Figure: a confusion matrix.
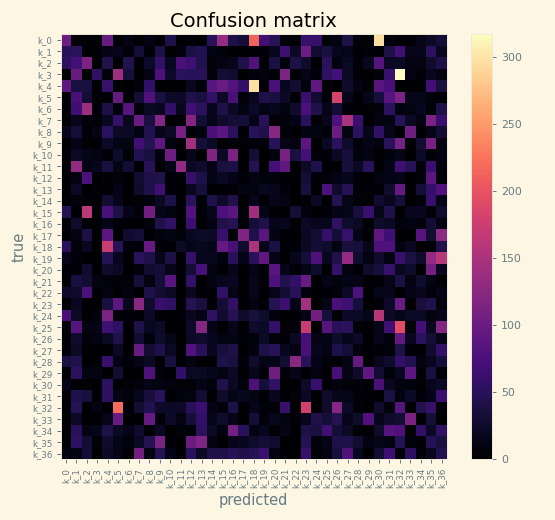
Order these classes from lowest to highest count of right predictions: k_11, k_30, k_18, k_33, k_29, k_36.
k_36, k_30, k_29, k_33, k_11, k_18
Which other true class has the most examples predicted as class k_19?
k_17
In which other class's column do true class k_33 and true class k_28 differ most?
k_22
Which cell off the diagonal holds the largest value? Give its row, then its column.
k_3, k_32
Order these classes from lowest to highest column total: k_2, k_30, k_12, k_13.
k_2, k_13, k_30, k_12
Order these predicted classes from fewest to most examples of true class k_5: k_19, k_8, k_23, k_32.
k_19, k_23, k_8, k_32
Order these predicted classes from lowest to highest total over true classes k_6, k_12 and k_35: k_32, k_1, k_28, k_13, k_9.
k_28, k_32, k_1, k_9, k_13
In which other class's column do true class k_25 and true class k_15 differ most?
k_32
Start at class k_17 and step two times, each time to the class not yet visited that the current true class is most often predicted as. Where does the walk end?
k_7
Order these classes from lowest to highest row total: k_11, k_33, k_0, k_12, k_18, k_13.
k_12, k_13, k_33, k_11, k_18, k_0
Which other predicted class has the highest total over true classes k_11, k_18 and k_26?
k_4
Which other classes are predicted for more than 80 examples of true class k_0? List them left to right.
k_4, k_15, k_18, k_30
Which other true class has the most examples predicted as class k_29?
k_33
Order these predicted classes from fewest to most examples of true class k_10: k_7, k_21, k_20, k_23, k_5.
k_20, k_5, k_7, k_23, k_21
